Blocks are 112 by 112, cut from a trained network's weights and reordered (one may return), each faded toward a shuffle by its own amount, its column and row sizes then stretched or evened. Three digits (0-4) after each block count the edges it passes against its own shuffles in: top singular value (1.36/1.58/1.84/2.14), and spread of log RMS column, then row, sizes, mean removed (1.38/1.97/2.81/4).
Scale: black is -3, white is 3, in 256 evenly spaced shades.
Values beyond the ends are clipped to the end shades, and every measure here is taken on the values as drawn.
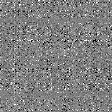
0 2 3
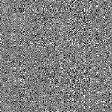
3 3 2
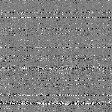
2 1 4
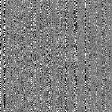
4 4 0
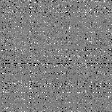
1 2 3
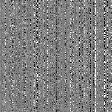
3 4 1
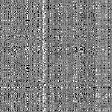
4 3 3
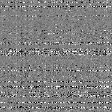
2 1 4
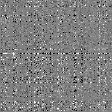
2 3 3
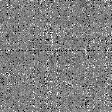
1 3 1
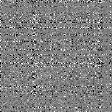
2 3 4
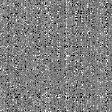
2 3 2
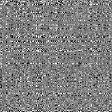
4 3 4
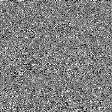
0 1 3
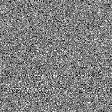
2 0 2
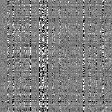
4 4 0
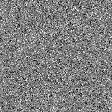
2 0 0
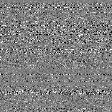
0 0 4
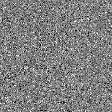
2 1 1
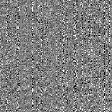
3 4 1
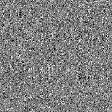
2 2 1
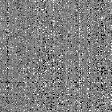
1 3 2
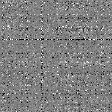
2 2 3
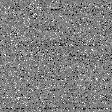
0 0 2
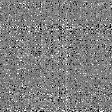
1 2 3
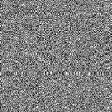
4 2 1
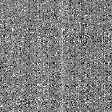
2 1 2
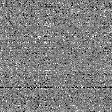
2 1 2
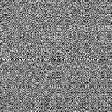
4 1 2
